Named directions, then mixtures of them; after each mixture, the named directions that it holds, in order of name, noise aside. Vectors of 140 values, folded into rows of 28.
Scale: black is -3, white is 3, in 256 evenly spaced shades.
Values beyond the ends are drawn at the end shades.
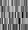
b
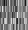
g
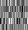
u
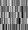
b, u.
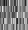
g.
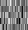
b, u.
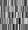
b, g.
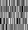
u.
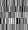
g, u.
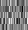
u.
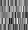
b, u.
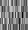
b.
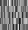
b, g.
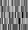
b.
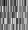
g.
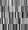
b.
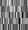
b.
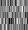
u.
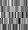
b.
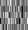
b, u.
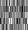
u.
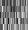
b, g.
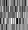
g, u.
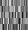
b.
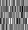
u.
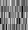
b, u.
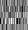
g, u.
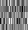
u.
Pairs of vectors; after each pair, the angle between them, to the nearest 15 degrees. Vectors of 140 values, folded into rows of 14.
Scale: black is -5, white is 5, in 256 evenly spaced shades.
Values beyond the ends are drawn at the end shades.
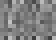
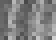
45 degrees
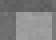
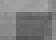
165 degrees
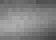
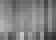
45 degrees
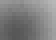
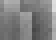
60 degrees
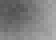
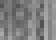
60 degrees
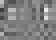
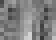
120 degrees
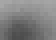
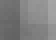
60 degrees
